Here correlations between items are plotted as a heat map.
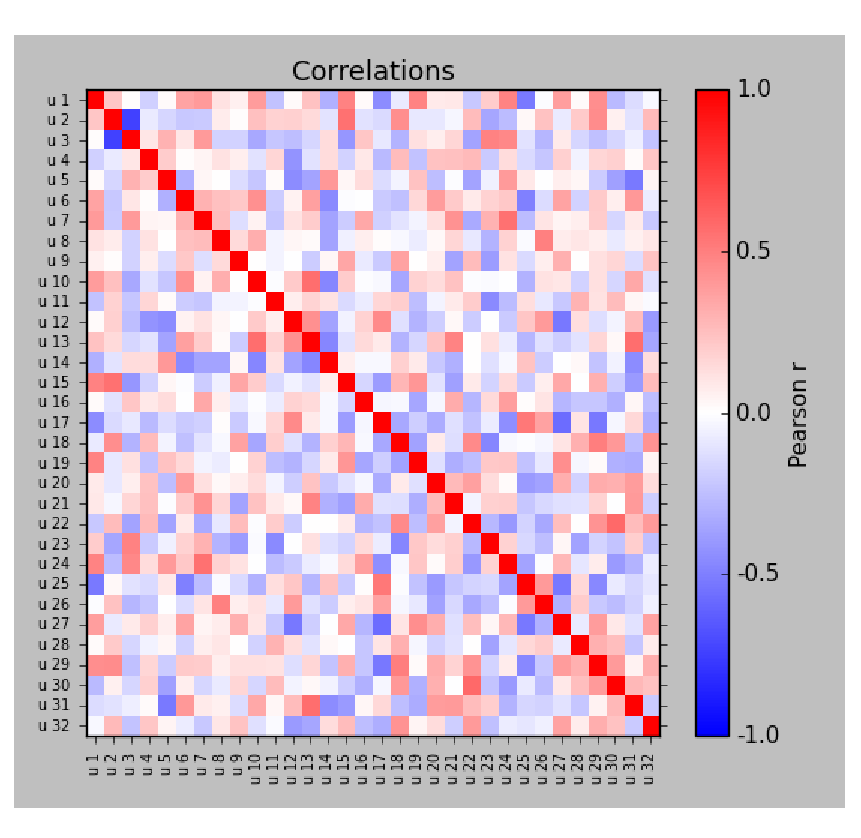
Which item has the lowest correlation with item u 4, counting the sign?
u 12
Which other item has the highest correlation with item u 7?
u 24
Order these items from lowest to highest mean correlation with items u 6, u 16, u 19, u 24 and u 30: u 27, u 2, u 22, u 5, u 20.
u 2, u 22, u 5, u 20, u 27
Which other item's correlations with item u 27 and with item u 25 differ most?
u 17
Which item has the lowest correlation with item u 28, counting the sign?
u 23
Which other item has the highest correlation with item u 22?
u 30
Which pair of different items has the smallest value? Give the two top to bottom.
u 2, u 3
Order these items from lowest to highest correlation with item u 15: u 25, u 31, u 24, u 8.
u 31, u 25, u 8, u 24
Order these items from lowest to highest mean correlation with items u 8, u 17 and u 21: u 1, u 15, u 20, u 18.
u 15, u 18, u 1, u 20
